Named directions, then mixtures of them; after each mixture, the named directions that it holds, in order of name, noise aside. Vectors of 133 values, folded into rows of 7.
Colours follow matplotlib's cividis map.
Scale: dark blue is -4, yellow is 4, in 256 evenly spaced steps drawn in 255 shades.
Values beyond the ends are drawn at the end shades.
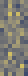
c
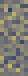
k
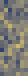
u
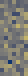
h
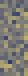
h.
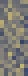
c, k.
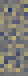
k, u.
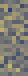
k.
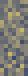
c, k.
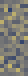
k.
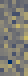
h.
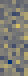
h.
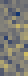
h, u.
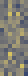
c.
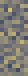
k.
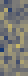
u.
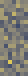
c, h.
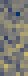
h, u.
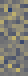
k.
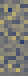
k.
